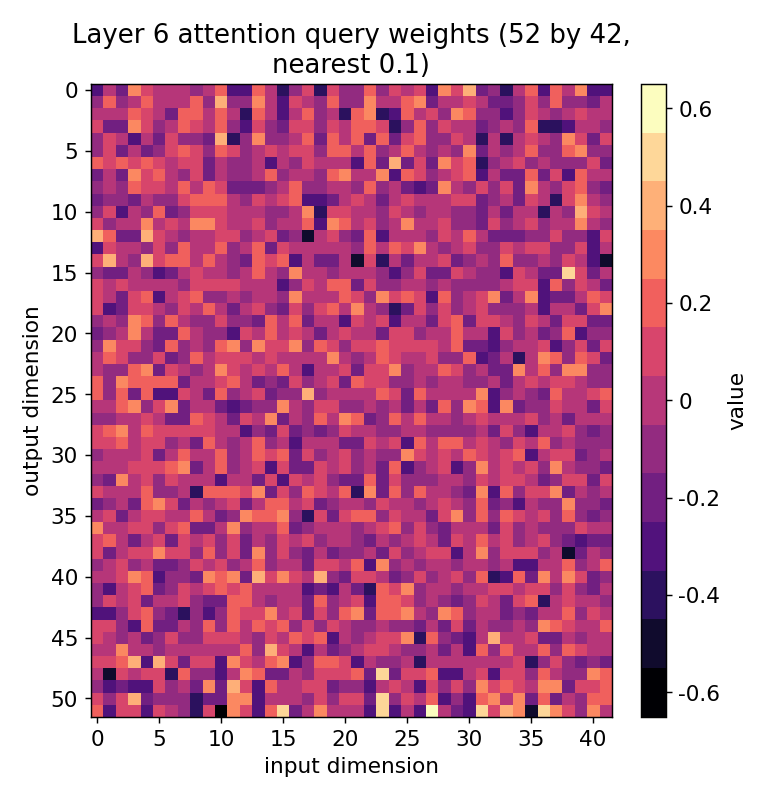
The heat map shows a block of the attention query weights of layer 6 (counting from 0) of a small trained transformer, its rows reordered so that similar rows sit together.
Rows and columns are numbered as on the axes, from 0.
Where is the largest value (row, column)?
51, 27
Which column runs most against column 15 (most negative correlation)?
35
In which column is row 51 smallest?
10
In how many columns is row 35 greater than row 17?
18
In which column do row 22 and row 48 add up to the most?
23
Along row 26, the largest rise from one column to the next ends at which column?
33
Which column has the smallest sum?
32
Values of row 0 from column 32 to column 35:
-0.1 -0.4 0 0.2
